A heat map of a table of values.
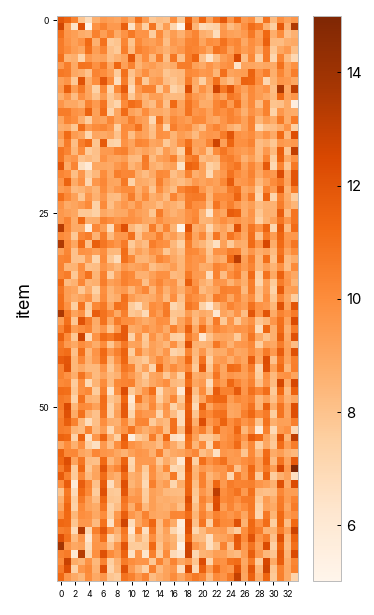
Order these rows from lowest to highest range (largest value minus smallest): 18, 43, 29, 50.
18, 43, 50, 29
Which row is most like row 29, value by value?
38
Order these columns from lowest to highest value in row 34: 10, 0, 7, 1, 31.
1, 7, 10, 31, 0
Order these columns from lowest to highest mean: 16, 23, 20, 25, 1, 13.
16, 13, 20, 23, 25, 1
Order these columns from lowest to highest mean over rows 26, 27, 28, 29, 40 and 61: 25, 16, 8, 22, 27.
16, 8, 22, 25, 27
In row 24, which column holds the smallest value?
5
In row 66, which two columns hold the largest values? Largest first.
3, 33
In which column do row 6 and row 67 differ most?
25
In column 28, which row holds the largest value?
54
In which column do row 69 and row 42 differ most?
33
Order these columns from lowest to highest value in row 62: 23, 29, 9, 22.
29, 23, 9, 22
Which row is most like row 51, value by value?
57
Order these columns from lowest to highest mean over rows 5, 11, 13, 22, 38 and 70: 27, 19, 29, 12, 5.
12, 5, 19, 27, 29
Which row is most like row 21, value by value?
15
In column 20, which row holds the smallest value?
41
